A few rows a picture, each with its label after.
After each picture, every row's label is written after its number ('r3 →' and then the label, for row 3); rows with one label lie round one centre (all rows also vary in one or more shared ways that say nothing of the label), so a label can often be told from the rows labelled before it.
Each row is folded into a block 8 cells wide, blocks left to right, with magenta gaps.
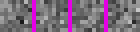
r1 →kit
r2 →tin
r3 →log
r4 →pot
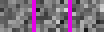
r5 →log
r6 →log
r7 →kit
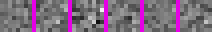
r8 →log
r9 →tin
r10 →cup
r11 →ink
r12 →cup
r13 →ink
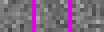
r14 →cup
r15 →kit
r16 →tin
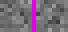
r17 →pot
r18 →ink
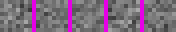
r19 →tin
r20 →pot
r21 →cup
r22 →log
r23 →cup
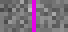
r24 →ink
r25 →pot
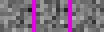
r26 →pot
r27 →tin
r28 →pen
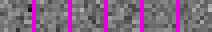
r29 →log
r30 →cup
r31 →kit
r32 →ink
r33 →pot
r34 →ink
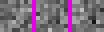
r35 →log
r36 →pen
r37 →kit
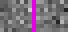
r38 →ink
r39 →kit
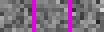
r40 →pen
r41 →cup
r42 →pot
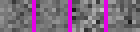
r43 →kit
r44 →tin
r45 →log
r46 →kit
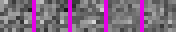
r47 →cup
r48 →cup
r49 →tin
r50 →tin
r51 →tin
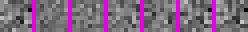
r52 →pen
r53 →ink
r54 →tin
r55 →log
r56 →pot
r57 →log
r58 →kit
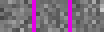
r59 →log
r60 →pen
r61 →ink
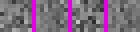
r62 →pen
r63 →kit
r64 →cup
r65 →kit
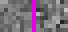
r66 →cup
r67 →cup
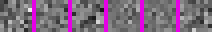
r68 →pen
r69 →log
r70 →ink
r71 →ink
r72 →pot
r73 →pen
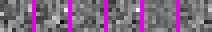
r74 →kit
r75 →cup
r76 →pen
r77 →pen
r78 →pen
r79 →cup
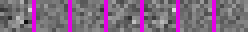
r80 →cup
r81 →log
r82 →pot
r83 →ink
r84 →cup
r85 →ink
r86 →ink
